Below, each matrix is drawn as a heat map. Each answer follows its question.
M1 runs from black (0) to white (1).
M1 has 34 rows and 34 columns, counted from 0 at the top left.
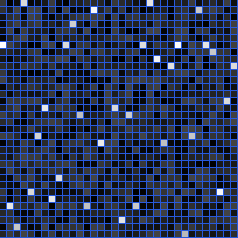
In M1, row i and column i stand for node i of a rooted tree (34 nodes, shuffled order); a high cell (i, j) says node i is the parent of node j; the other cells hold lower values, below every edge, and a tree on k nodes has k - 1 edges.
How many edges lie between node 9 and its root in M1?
2
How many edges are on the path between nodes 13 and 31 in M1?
5
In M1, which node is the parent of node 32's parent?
20
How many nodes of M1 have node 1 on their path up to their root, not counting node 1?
4
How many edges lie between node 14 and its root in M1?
3
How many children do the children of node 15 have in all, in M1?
7
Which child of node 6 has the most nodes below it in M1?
29
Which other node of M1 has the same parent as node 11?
18
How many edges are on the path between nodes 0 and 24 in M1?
3
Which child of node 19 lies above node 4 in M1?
27
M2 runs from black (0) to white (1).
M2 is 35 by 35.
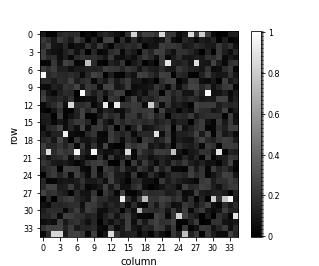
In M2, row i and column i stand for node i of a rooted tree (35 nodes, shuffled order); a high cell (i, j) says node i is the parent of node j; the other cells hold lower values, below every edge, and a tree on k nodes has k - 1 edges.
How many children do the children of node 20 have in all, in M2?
2
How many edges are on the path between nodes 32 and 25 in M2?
7
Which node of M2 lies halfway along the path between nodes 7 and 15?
30
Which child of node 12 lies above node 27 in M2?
5
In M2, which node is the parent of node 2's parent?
31
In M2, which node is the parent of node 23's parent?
17
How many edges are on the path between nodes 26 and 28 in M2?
2
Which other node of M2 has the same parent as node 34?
24
